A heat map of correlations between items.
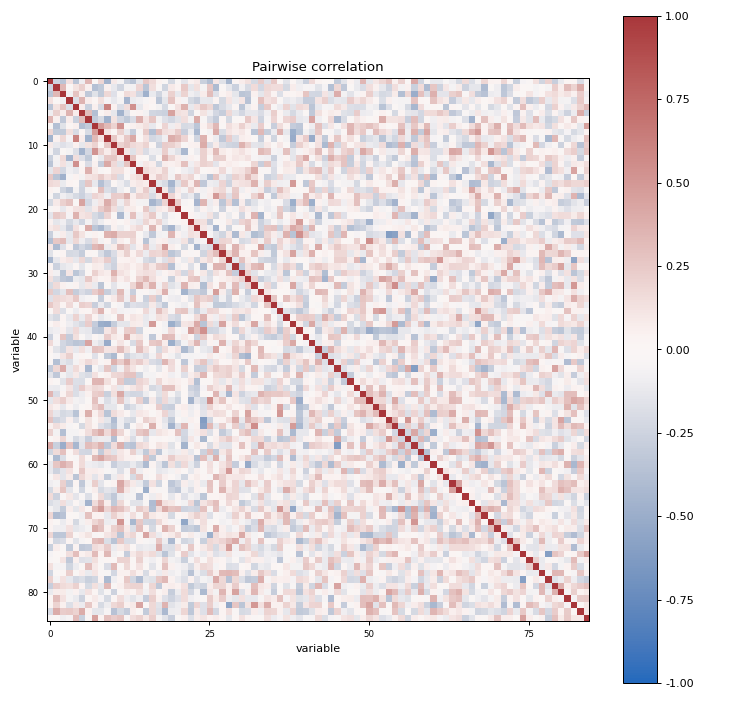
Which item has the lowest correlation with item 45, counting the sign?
57
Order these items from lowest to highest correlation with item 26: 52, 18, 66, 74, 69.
74, 69, 52, 66, 18
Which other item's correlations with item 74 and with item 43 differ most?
78
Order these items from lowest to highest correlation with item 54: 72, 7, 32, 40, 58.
40, 7, 72, 58, 32
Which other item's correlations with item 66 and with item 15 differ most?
71
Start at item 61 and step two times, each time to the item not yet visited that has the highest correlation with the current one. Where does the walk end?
73
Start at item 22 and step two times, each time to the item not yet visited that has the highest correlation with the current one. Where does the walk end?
24
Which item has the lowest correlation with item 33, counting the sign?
21
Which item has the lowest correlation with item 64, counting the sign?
15
